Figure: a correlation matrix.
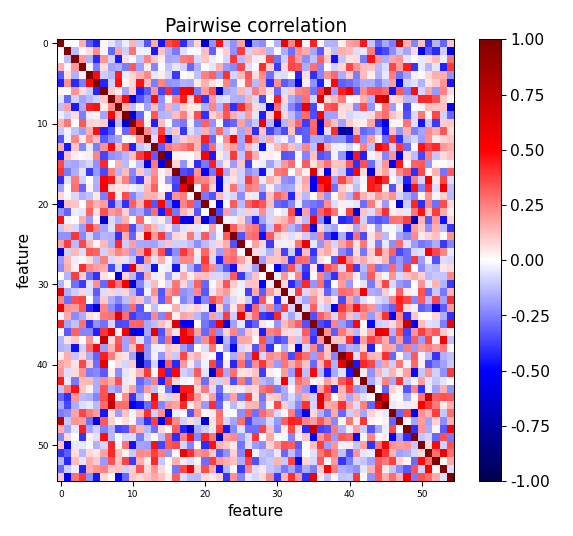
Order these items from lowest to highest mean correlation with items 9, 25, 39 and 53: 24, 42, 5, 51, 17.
24, 5, 51, 42, 17
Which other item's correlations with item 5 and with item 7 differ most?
36
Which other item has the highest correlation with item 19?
7
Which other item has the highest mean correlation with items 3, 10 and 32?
28
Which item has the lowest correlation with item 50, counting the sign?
1
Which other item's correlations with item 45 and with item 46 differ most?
34
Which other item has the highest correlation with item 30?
9
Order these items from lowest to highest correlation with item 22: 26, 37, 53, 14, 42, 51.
37, 53, 51, 26, 42, 14
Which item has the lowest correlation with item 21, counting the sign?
41
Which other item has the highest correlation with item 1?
25
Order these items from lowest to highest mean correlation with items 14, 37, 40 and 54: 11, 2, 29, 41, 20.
11, 41, 29, 2, 20
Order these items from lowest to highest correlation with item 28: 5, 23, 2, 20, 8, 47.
23, 47, 8, 2, 5, 20
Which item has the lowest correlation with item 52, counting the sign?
33
